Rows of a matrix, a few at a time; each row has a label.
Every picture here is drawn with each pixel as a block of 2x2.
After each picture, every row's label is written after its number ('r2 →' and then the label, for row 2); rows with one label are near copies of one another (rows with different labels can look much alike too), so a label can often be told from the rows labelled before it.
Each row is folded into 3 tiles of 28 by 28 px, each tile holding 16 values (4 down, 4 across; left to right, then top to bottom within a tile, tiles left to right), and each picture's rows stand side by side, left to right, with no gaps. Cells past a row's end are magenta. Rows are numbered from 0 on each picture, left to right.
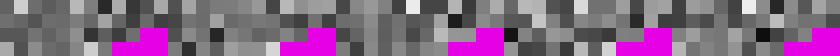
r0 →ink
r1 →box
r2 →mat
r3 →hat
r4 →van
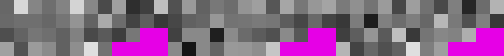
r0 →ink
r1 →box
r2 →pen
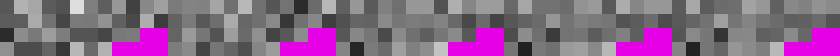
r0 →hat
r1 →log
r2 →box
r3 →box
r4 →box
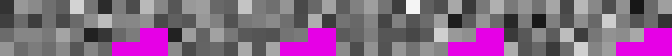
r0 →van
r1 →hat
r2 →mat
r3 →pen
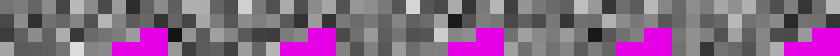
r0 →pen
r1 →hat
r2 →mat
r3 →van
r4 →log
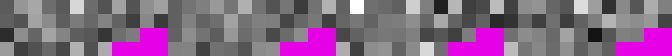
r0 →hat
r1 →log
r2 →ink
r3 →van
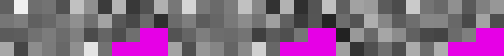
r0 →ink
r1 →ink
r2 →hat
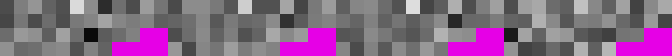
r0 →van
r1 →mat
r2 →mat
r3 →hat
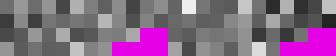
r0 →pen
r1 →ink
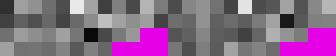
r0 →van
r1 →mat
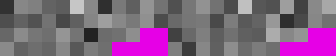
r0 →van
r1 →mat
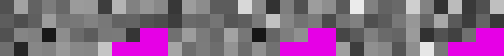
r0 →box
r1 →van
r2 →ink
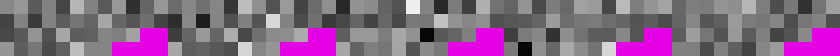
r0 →pen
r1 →pen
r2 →van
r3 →box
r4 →log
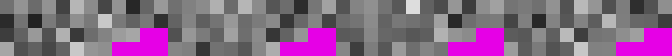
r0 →pen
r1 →log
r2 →mat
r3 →pen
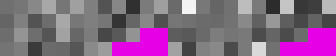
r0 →log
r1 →ink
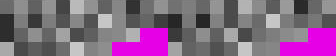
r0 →pen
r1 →pen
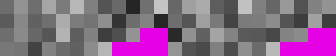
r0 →log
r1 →hat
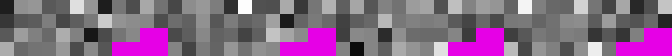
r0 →van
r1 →mat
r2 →box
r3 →ink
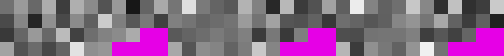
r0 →pen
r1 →ink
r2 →ink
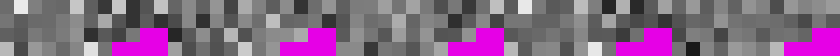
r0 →ink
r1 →pen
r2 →log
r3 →ink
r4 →box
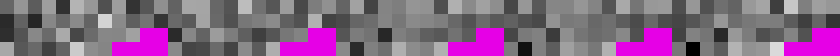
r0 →pen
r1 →hat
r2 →box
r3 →box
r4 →box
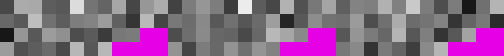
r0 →hat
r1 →mat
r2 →log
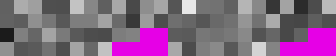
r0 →hat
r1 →ink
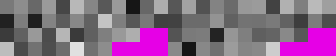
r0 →pen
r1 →box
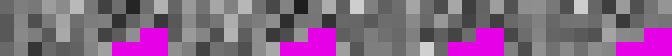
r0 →log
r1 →log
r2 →ink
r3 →mat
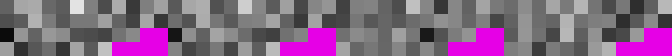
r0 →hat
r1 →hat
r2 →van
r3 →log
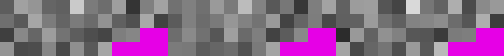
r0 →hat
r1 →log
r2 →hat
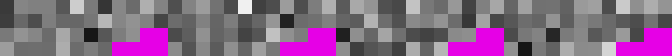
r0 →van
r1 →mat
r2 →hat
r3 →box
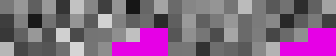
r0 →pen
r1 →log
